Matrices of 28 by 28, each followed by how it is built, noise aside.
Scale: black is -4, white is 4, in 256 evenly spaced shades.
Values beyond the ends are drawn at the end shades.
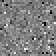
sparse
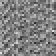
repeating rows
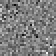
block diagonal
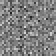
repeating rows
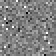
sparse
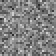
repeating rows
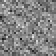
Toeplitz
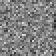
noise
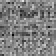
blocks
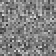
repeating columns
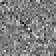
diagonal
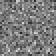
repeating columns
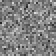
noise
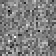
blocks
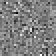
block diagonal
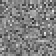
noise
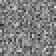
blocks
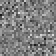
block diagonal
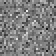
repeating rows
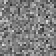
repeating rows
